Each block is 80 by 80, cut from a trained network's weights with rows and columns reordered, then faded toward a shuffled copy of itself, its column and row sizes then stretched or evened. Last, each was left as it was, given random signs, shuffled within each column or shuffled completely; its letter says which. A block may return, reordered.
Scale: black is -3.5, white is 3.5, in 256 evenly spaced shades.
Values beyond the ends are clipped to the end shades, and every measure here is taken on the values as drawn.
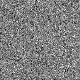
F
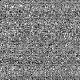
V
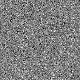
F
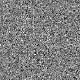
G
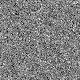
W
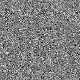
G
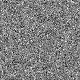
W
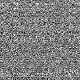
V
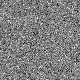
W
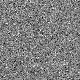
W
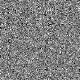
G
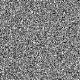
G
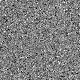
W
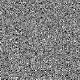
V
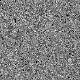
G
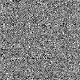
V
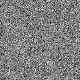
F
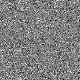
G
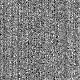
F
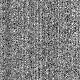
F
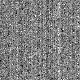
F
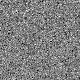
W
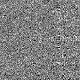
V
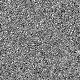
W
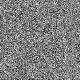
F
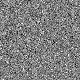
W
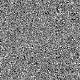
G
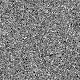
W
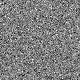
W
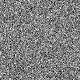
F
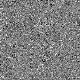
G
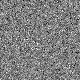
W
